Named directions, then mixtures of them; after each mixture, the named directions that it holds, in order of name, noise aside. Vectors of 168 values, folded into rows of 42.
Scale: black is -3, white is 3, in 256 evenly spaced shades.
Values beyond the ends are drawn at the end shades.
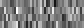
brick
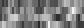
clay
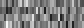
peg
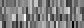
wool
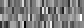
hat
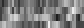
clay.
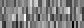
wool.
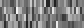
brick, wool.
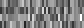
hat, peg.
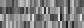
hat, peg.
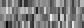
peg.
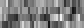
clay, peg.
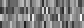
hat, peg.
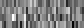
wool.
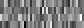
hat.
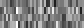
brick.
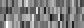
peg.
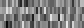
peg.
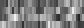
clay.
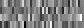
hat.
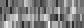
clay, peg.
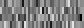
hat, wool.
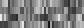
clay, hat.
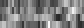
clay.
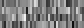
wool.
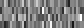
hat, wool.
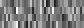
brick.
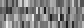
peg.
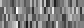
brick.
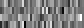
hat.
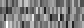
peg.
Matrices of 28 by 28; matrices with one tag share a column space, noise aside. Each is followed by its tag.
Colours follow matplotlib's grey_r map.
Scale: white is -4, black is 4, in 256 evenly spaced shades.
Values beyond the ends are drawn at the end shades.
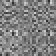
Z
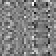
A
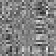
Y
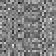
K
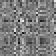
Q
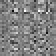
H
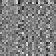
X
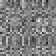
Q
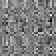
Q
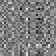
K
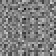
K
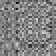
K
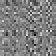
Z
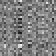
K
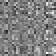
Y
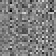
H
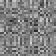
Q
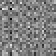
K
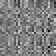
Q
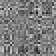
Y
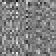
A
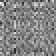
A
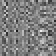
Z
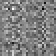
K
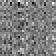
A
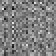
K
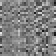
Z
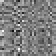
Z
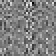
A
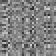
K
